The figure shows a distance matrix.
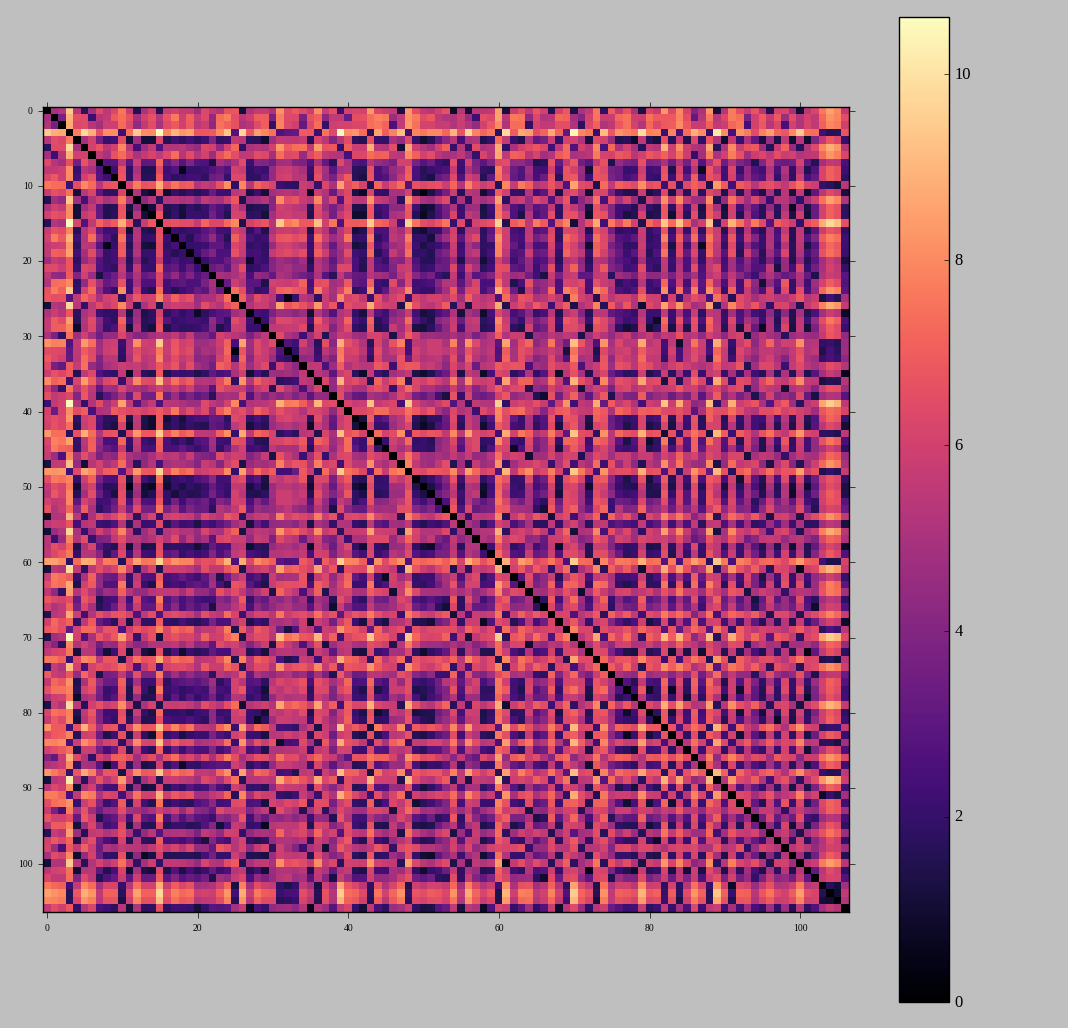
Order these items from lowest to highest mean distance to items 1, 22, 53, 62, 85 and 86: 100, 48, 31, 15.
100, 31, 15, 48
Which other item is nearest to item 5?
47
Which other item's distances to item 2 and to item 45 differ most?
62
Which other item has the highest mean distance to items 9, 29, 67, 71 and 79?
3
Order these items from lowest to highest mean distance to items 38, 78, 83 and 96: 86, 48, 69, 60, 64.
64, 86, 69, 48, 60
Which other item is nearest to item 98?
37
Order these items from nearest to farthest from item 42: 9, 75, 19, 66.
9, 19, 66, 75
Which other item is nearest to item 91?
103
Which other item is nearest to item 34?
93
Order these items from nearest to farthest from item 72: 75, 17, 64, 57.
17, 75, 57, 64
